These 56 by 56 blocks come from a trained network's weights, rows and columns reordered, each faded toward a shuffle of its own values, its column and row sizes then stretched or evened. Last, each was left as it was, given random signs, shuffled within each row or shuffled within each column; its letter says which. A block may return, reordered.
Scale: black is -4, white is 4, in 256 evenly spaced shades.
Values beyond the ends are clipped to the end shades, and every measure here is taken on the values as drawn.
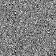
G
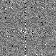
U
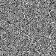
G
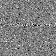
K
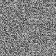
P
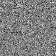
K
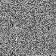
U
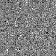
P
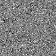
K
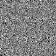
U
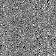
G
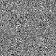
P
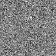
U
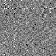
P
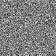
U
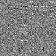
P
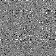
U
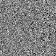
U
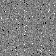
G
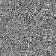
P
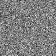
K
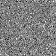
K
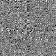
P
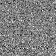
K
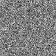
K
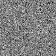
G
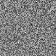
P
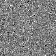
G
